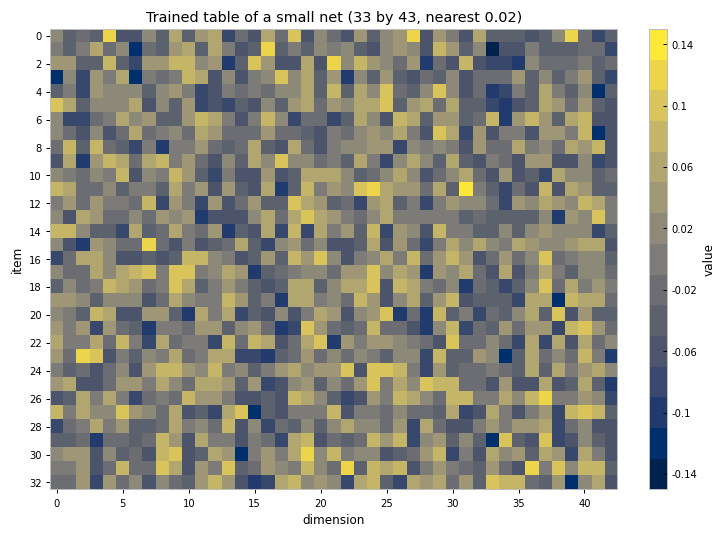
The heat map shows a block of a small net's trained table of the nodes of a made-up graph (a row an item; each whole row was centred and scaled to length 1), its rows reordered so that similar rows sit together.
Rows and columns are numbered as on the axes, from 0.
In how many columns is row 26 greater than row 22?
20
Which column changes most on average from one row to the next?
38
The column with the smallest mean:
42
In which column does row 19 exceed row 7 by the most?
41
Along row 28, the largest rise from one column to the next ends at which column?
28
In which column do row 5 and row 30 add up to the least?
14
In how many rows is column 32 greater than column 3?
10
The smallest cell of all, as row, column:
1, 33
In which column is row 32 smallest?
39
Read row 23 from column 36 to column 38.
0.06 -0.02 0.02
